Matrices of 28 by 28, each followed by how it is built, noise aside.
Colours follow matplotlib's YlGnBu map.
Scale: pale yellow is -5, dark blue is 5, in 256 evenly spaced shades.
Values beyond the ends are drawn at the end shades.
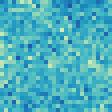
smooth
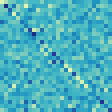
diagonal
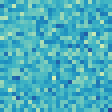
noise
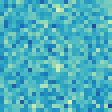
repeating rows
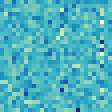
uneven columns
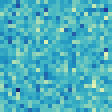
uneven columns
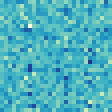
uneven columns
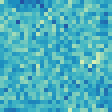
smooth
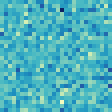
low rank
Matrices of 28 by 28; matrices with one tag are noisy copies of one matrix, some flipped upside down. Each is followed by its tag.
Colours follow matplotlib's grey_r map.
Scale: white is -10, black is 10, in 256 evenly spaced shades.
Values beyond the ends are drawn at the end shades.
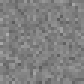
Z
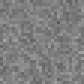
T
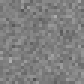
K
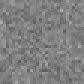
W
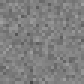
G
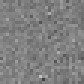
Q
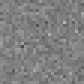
Q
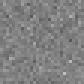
K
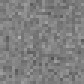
W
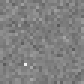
Z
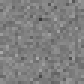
K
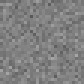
K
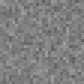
G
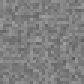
G
